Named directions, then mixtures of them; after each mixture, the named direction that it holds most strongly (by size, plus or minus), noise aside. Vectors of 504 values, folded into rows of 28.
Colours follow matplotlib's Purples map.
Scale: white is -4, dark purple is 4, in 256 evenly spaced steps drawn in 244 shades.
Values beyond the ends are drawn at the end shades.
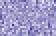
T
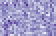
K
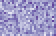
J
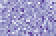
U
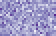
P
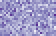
P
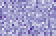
T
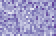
J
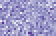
U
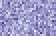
P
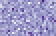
U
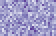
T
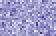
P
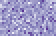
U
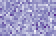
P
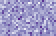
U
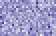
T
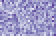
J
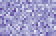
P
